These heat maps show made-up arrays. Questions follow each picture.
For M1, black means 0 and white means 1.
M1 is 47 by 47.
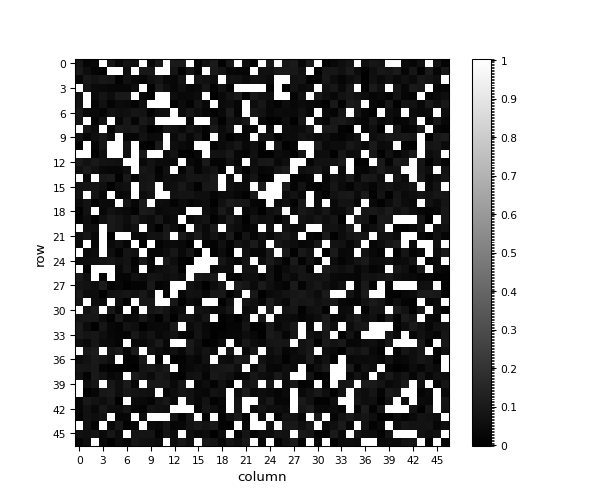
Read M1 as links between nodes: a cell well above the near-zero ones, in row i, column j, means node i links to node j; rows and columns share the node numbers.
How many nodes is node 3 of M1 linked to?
11
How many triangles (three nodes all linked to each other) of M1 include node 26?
3
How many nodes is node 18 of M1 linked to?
6
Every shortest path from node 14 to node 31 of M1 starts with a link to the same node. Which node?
node 2
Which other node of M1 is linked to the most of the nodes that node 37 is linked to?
node 28
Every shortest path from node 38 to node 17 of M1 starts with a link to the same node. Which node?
node 33
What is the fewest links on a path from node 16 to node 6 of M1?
3
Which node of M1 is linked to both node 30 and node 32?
node 39
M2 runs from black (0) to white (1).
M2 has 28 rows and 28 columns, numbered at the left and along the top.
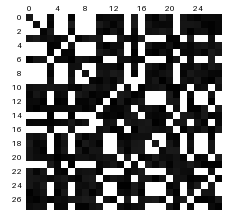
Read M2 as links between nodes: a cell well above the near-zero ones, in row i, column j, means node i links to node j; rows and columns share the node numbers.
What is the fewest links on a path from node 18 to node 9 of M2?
4
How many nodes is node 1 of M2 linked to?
10
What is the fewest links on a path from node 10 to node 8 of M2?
3
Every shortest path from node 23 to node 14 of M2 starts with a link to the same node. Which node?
node 15
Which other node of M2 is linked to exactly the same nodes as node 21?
node 4
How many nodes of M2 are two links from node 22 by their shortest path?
4
